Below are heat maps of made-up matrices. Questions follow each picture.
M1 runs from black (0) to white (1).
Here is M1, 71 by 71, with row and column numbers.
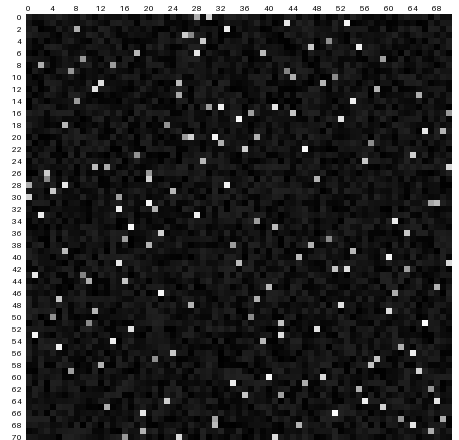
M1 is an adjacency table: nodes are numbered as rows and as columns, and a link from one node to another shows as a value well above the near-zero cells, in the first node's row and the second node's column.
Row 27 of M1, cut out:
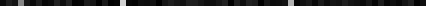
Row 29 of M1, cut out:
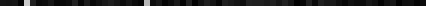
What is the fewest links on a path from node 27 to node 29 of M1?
7
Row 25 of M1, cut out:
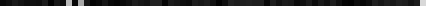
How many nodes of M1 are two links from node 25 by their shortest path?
5
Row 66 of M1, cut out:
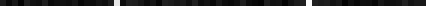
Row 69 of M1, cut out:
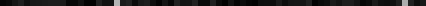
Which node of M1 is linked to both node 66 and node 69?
node 19
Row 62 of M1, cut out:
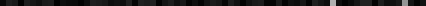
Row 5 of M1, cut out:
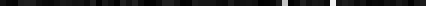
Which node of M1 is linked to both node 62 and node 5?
node 55
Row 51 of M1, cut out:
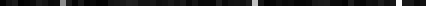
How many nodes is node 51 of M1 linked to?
3
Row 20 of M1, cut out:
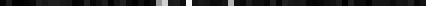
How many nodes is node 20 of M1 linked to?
4
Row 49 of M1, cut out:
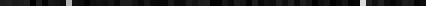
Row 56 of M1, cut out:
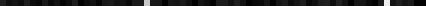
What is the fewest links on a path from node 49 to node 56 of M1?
6
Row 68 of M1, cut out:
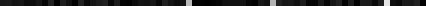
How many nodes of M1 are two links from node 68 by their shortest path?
5
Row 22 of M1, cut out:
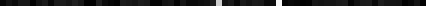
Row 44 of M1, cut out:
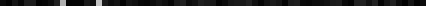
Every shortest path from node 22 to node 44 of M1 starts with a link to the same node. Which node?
node 36
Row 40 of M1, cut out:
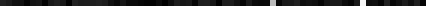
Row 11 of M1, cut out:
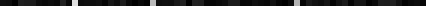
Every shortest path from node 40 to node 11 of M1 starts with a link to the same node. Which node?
node 60
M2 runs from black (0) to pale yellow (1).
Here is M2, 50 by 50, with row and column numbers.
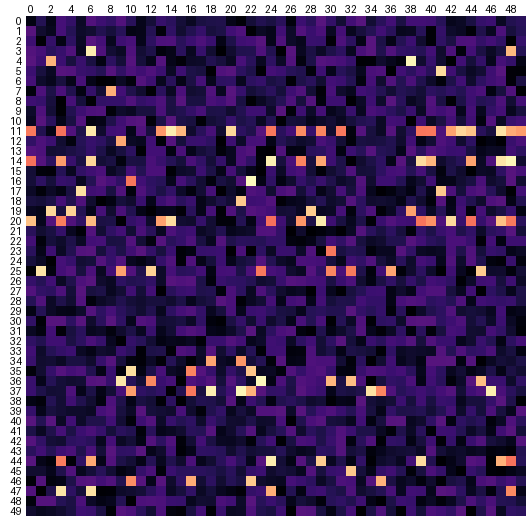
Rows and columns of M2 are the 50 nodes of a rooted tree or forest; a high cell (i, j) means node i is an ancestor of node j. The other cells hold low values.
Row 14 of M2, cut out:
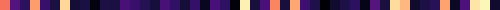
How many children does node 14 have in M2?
4
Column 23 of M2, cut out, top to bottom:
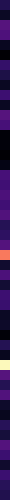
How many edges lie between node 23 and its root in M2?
2
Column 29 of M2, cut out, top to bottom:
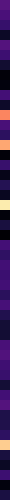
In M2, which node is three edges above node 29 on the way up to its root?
20
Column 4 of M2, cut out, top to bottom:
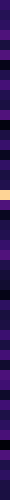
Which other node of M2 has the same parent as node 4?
28
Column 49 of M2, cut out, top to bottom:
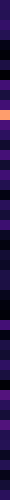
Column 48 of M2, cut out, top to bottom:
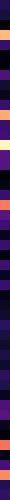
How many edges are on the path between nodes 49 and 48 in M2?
7
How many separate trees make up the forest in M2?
8
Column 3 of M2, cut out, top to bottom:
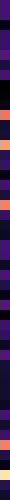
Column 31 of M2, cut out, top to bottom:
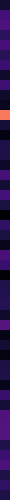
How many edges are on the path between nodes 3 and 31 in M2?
6
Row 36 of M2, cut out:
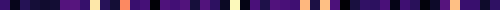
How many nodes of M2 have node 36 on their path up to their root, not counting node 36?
6
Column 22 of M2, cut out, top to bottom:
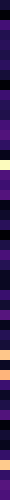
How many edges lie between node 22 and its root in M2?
4
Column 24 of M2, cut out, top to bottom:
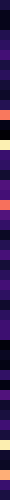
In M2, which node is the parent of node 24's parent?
44
